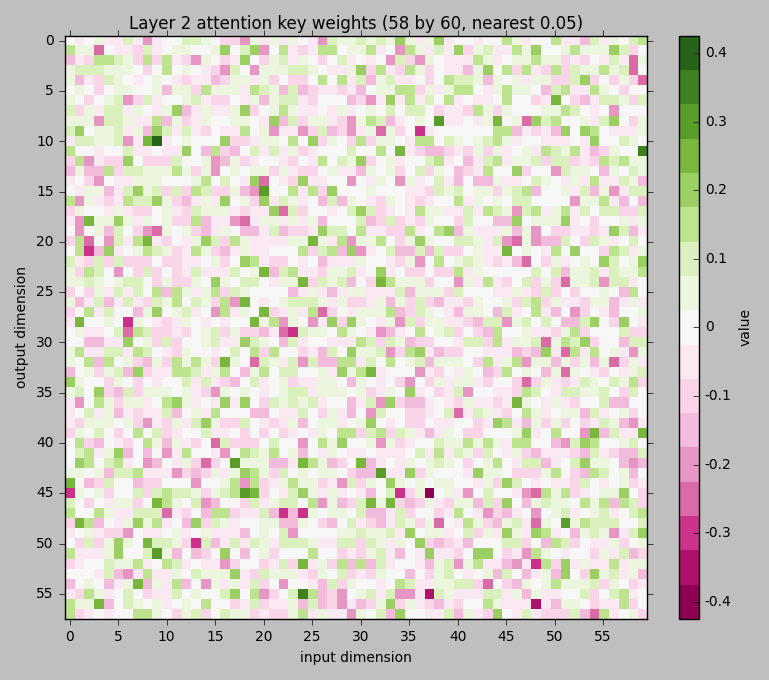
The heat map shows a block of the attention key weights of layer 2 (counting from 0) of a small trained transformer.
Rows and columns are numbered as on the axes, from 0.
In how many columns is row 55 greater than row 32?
24
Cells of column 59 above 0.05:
14
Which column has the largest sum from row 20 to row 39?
18
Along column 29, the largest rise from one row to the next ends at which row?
21
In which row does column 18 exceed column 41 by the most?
45
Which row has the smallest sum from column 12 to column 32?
9
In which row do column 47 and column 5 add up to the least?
53
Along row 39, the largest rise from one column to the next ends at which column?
54
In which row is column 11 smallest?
43
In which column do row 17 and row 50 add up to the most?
36
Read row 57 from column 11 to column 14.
-0.1 0.05 0.1 -0.1
